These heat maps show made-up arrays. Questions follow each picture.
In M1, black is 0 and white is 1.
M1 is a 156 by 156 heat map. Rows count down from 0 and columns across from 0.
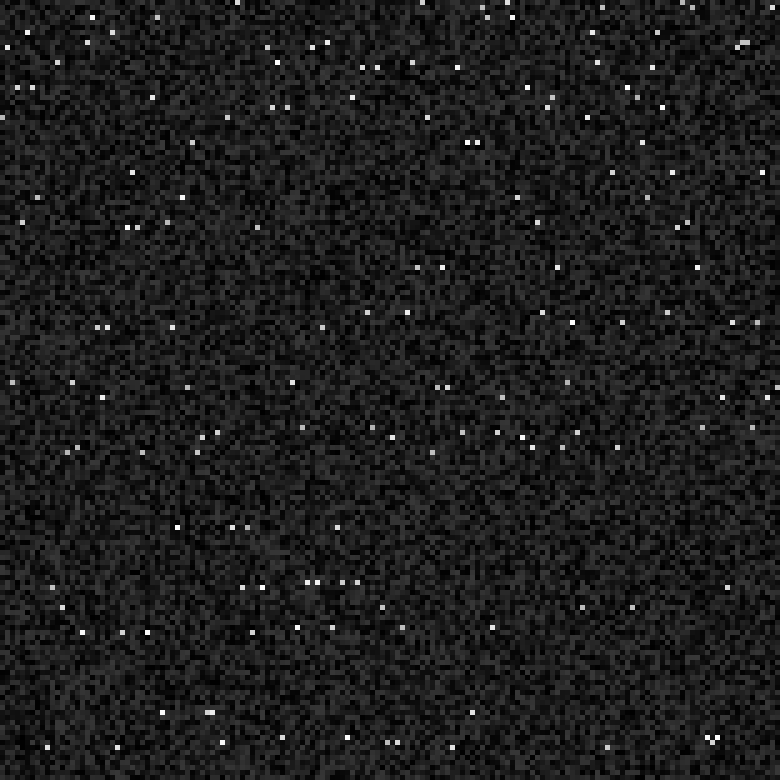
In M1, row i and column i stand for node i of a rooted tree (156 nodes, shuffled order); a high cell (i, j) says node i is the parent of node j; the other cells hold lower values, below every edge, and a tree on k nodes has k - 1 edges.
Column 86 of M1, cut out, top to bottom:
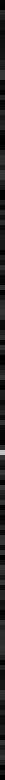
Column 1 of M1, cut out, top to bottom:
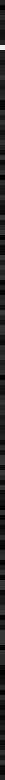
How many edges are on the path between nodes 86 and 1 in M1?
4
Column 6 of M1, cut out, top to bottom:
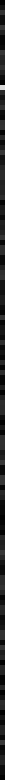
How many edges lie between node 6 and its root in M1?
2
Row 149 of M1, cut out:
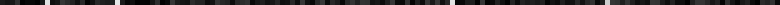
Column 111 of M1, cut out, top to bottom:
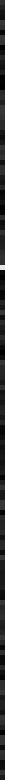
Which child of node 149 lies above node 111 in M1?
9
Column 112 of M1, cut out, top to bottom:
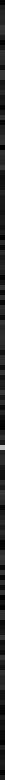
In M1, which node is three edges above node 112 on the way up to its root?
148
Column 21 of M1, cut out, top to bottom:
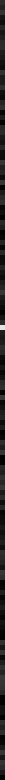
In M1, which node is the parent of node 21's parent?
8
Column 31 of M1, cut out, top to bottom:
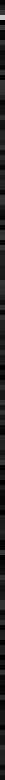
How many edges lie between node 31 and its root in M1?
3
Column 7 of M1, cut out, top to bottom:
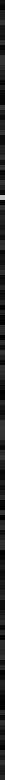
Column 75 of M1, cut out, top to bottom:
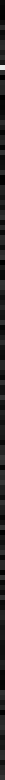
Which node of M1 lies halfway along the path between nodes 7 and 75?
90
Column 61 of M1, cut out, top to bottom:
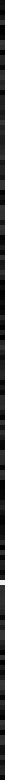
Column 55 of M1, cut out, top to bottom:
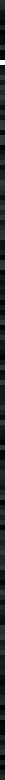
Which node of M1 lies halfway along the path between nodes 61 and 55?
121
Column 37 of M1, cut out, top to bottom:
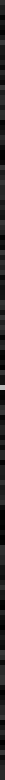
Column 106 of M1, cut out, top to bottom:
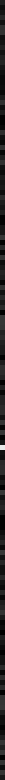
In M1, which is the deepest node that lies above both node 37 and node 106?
77
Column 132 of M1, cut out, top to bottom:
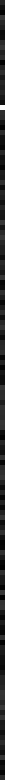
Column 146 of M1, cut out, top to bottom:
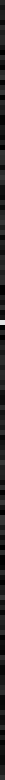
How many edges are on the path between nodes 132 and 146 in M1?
4
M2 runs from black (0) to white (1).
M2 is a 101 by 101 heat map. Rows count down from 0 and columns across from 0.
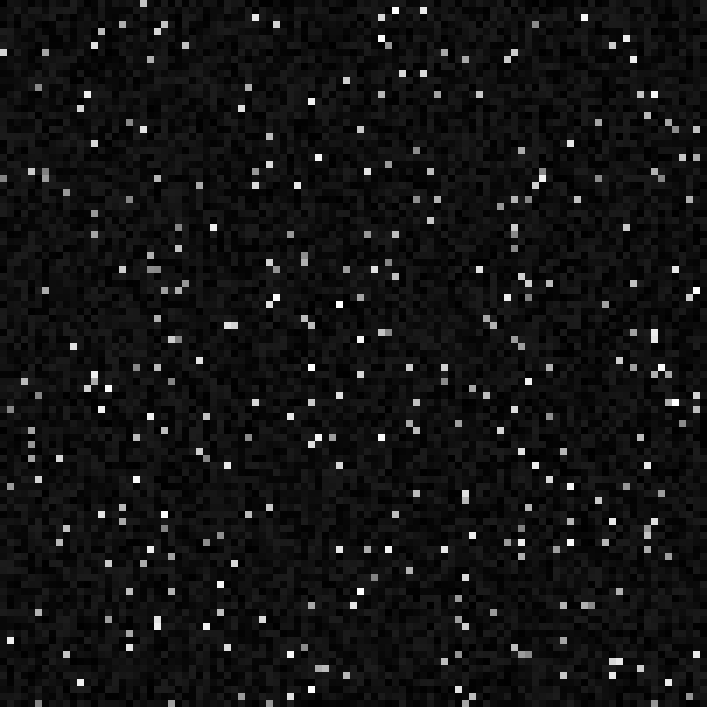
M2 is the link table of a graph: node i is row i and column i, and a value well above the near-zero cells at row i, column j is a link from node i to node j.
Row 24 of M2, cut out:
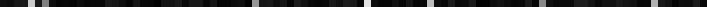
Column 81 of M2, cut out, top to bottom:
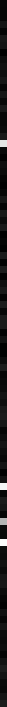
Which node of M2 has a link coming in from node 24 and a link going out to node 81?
node 77
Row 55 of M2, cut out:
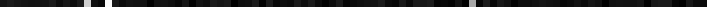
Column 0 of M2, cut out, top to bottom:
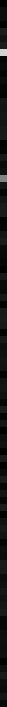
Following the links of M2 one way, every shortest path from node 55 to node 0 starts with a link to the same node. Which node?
node 12
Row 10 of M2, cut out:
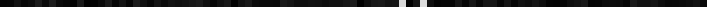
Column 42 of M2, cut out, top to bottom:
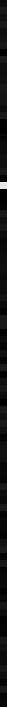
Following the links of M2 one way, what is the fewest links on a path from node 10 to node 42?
6
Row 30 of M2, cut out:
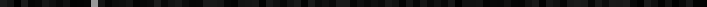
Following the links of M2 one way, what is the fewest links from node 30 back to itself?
6
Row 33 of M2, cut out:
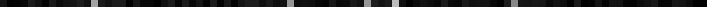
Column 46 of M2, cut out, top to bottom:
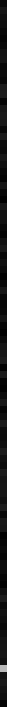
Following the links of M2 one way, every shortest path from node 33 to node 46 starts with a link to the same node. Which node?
node 52
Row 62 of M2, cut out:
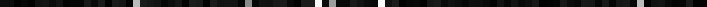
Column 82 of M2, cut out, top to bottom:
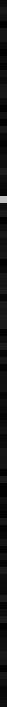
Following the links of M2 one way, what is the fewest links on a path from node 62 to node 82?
6
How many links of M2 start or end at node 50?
1
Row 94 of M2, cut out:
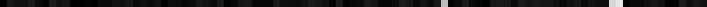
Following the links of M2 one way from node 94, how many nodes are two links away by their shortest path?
9
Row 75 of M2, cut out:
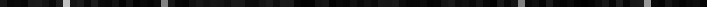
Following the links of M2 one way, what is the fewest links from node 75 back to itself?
3
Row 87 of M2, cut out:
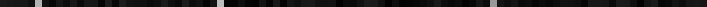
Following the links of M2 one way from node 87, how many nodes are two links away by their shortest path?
6
